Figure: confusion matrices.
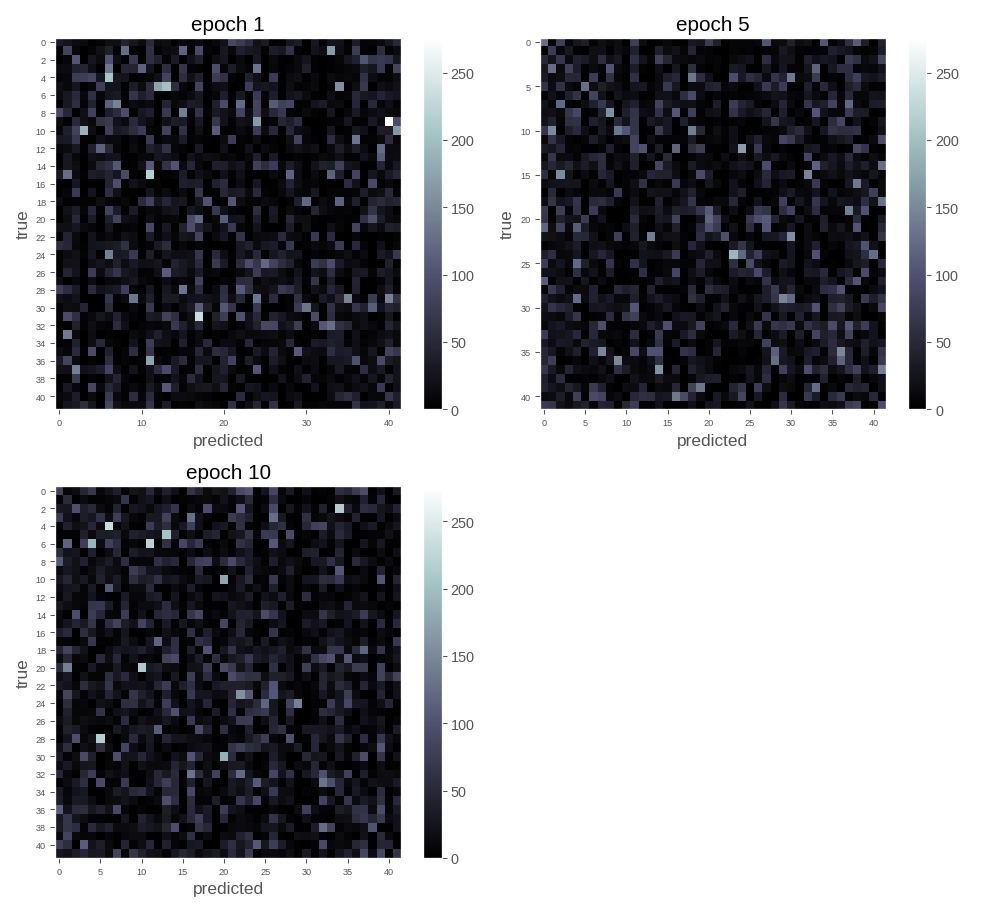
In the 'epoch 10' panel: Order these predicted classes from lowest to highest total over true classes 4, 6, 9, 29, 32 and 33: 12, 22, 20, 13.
20, 12, 13, 22
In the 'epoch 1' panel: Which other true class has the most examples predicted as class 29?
35
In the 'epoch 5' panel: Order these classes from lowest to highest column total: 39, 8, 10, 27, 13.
10, 13, 8, 39, 27
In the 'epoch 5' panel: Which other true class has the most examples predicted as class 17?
40
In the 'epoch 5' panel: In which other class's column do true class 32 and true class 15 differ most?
2
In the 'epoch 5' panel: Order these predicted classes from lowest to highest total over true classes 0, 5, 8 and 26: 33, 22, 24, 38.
22, 24, 33, 38
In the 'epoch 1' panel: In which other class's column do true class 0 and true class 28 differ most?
15
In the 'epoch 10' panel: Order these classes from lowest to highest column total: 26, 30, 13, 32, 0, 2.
30, 2, 0, 32, 13, 26
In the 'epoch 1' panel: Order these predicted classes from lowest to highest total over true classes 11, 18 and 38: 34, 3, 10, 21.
3, 10, 34, 21
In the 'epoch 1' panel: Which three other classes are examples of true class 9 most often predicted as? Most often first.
40, 24, 41
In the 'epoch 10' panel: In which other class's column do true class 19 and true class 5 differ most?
13
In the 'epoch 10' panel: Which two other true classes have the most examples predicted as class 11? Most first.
6, 4
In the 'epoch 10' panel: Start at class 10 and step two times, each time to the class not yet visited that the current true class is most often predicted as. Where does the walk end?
1
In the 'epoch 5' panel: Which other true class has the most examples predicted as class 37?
19
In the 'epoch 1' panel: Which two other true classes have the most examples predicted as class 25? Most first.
32, 14
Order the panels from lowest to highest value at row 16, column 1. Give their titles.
epoch 1, epoch 5, epoch 10
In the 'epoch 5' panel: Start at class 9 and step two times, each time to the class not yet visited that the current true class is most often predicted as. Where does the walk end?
28
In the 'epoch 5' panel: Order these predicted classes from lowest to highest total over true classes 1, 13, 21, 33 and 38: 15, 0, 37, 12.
12, 15, 37, 0
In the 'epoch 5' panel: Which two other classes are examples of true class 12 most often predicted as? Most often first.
24, 16
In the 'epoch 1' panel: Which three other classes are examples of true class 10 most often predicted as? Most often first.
3, 41, 19
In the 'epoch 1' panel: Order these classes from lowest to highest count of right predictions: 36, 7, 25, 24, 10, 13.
13, 24, 10, 36, 25, 7
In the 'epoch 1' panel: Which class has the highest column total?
6
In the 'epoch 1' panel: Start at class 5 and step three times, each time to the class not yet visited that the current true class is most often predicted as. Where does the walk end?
4
